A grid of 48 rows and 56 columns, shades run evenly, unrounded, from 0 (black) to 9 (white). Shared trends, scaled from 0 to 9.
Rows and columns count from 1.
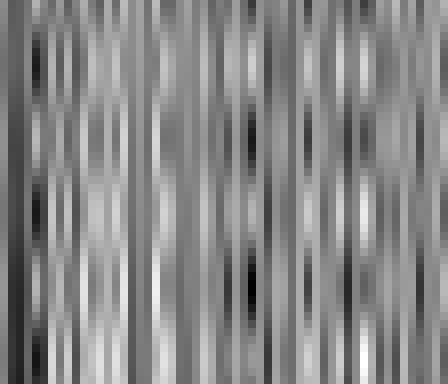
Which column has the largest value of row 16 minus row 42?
5
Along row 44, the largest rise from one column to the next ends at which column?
7
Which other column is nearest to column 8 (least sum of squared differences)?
36
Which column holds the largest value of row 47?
46
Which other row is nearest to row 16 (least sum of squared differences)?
20
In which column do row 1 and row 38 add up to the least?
32
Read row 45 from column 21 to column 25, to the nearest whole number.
8 7 4 4 5
